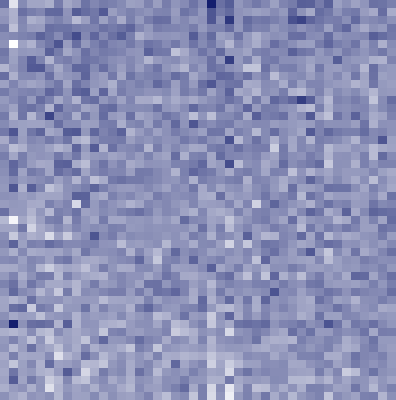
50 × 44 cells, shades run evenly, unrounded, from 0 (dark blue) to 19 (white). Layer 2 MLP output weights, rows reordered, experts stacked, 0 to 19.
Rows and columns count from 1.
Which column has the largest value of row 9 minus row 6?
7
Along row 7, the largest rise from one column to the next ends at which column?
20
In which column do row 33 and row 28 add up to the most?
2
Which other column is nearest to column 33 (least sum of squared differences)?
19
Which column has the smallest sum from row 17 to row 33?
36
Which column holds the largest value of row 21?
37
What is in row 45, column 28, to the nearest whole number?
9
